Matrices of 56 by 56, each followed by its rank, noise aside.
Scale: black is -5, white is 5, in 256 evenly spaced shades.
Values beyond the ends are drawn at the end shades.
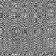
four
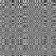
two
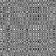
two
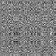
four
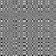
one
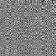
three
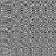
three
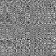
five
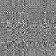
five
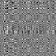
three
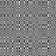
one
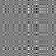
one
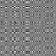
two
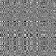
two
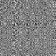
five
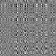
two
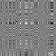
one
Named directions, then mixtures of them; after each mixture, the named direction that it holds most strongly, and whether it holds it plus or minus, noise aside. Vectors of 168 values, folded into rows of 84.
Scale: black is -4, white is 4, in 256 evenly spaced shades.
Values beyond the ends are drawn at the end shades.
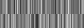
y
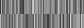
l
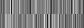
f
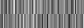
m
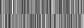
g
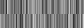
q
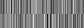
f, plus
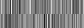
f, minus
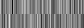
g, minus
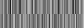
f, minus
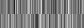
y, plus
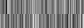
q, plus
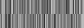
g, plus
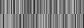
m, minus
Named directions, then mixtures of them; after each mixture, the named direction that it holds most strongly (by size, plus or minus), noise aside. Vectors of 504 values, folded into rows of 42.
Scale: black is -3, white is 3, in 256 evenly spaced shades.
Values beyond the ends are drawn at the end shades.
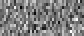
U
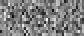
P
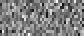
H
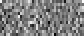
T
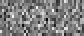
P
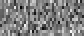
U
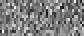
H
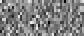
T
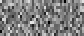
T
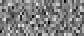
P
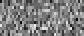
U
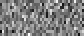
H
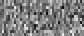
U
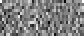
T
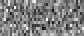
U
